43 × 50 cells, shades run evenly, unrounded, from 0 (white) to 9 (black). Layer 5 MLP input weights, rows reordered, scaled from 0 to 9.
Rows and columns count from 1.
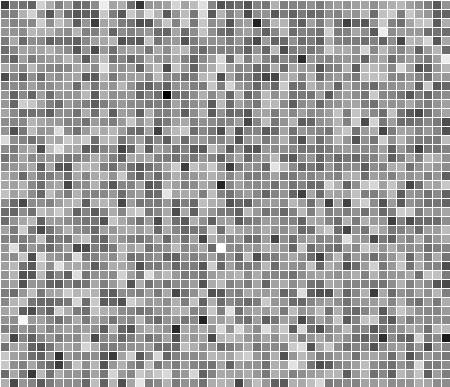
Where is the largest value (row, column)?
11, 19
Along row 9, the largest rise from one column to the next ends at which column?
25
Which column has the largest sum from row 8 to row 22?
47
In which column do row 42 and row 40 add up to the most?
4
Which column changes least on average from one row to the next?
38
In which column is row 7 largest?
34
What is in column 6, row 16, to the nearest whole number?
3
